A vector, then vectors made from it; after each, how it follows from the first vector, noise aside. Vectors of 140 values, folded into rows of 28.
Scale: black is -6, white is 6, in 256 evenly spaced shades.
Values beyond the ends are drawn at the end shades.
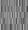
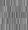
reversed, negated, shrunk.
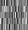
reversed, negated, scaled up.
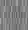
reversed, negated, shrunk.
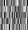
reversed, negated, scaled up.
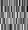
scaled up.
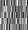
reversed, negated, scaled up.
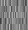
reversed.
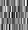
reversed, negated, scaled up.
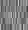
copied.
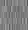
reversed, negated, shrunk.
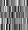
reversed, negated, scaled up.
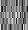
scaled up.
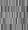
copied.
